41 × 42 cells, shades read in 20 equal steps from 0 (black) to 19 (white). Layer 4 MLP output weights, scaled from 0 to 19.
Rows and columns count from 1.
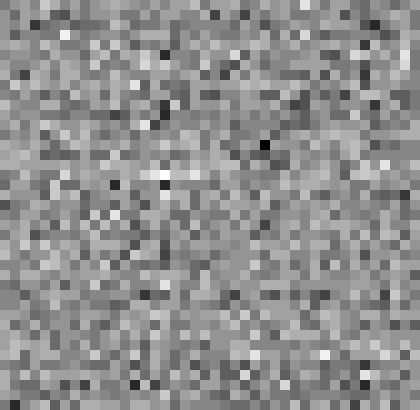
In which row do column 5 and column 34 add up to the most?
27
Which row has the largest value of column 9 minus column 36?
41
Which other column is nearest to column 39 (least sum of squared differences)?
32
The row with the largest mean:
18
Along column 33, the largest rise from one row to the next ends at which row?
36
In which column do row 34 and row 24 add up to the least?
4
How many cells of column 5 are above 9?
24
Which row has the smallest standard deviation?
28
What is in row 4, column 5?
9
